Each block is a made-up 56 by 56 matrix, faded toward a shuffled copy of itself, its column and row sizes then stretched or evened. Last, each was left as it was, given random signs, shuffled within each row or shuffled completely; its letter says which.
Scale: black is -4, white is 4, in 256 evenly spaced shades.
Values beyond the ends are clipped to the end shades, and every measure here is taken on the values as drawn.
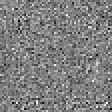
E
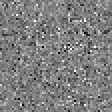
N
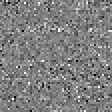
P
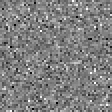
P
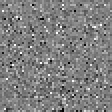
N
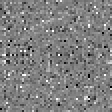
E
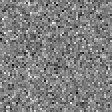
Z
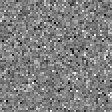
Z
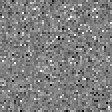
Z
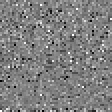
P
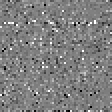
P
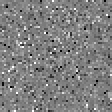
Z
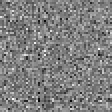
N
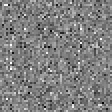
E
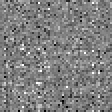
E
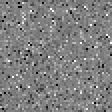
Z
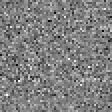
P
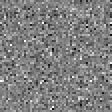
E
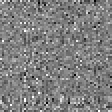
E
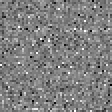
P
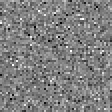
Z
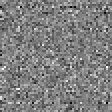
E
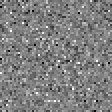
P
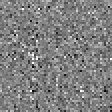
N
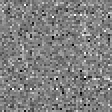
N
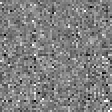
E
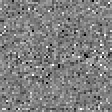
P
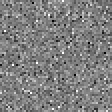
Z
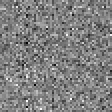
N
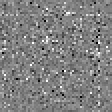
N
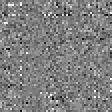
E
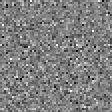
P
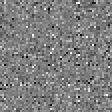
N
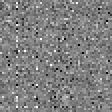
N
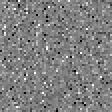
Z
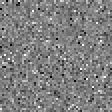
Z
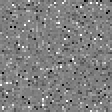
Z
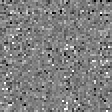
E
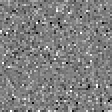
P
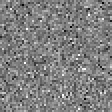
Z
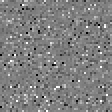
P
